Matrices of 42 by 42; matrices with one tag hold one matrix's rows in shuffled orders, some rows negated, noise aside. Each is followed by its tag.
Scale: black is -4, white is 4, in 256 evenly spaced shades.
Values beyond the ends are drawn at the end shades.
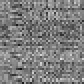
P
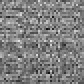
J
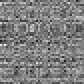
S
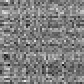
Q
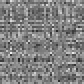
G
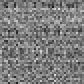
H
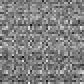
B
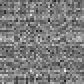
S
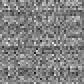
H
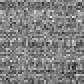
G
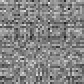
S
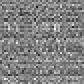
H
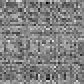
J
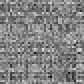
G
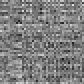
P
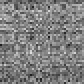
S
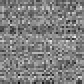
G
